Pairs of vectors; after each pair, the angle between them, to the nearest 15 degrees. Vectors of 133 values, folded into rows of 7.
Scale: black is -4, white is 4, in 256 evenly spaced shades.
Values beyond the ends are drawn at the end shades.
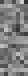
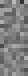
120 degrees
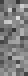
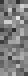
15 degrees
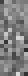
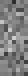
60 degrees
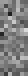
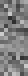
150 degrees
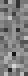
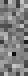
45 degrees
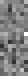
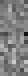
165 degrees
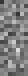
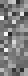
60 degrees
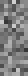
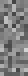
150 degrees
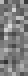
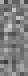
15 degrees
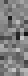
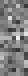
150 degrees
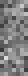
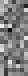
120 degrees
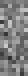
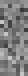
165 degrees
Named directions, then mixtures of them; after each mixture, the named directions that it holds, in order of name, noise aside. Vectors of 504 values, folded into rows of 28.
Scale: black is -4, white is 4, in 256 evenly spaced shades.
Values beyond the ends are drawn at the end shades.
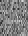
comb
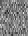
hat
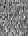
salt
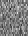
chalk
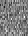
salt.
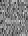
comb, hat.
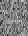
comb.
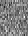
salt.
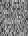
comb, salt.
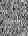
comb.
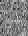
comb.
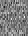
hat, salt.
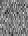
hat.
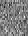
salt.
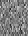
chalk, hat.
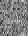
comb.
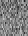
chalk.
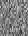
chalk, hat.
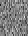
chalk, salt.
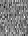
salt.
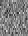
hat, salt.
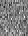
salt.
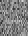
comb.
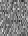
comb.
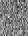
chalk, comb.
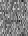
comb.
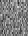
chalk, comb.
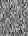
chalk, hat.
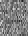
comb.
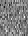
salt.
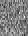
salt.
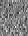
hat, salt.
